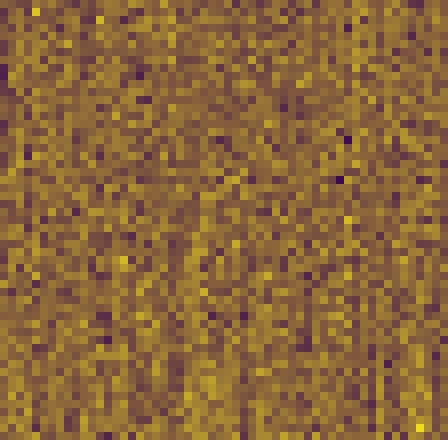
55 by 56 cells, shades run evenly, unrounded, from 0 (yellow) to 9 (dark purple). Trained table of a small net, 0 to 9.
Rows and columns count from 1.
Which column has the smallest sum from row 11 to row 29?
3
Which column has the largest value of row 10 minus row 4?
18
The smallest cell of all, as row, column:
54, 53
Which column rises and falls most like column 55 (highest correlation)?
47
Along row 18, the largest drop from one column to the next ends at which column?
45
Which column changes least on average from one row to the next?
25
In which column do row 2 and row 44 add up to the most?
38
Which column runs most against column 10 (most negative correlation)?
7
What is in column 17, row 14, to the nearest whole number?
4
